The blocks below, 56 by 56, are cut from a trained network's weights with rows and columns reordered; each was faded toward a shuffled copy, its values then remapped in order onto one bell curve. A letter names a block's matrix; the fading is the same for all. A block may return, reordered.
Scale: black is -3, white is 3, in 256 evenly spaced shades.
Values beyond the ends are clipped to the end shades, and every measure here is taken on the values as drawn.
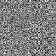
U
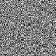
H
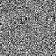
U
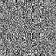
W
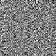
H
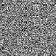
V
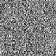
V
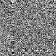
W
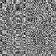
H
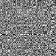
U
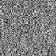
W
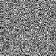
H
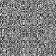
H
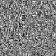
V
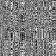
H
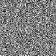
W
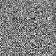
V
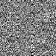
V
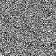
W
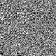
V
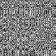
H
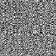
U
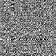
U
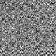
H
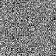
V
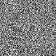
V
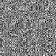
W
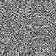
V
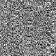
U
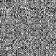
V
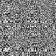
U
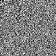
V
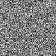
W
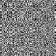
H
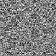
V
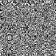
V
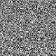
V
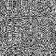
W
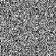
W
